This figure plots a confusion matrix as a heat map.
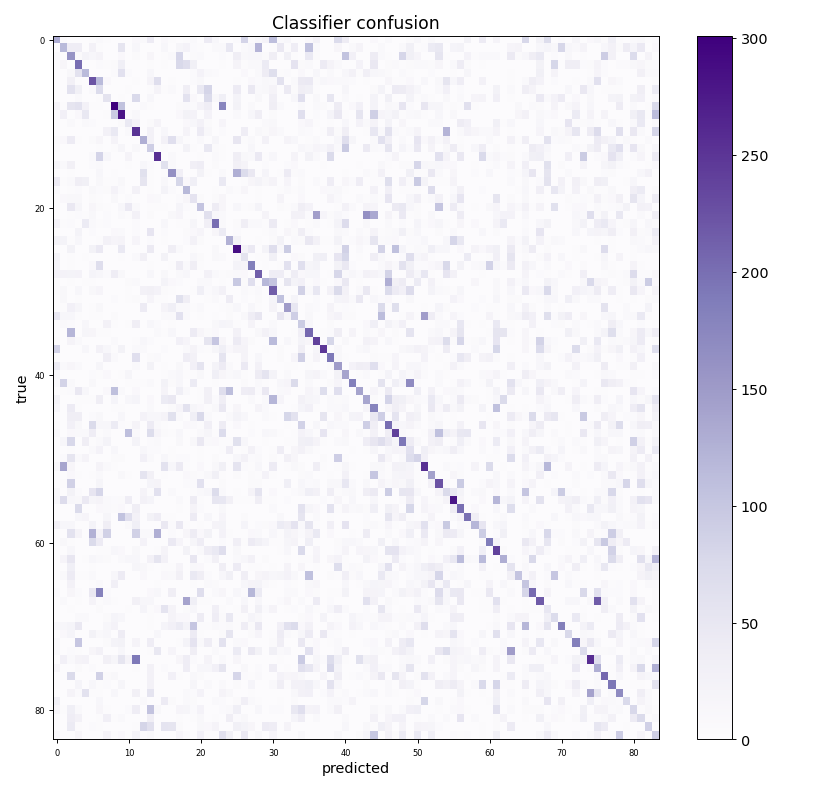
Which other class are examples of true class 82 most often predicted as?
12
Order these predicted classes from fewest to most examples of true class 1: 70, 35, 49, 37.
37, 49, 70, 35
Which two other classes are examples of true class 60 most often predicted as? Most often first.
76, 5
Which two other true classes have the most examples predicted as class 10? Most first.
47, 57
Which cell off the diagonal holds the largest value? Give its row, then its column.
67, 75
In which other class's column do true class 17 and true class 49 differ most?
50
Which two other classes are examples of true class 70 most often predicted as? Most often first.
65, 19
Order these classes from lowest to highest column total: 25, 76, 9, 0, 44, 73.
0, 73, 9, 76, 25, 44
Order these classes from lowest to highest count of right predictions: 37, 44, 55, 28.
44, 28, 37, 55
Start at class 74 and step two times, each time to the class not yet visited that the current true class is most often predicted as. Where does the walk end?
54
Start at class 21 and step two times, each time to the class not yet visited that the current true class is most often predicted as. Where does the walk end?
30
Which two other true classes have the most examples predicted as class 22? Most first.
36, 54
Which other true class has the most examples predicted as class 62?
43
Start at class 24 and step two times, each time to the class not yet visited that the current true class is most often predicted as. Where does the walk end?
61
